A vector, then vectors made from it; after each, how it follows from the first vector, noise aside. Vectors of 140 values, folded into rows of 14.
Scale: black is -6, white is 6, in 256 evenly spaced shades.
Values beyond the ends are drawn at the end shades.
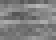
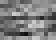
reversed, negated, scaled up.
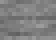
reversed, negated, shrunk.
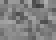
sign-scrambled.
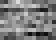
wrapped around, negated, scaled up.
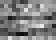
reversed, negated, scaled up.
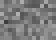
sign-scrambled.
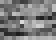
reversed, negated, scaled up.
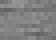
wrapped around, negated, shrunk.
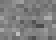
reversed, partly zeroed.
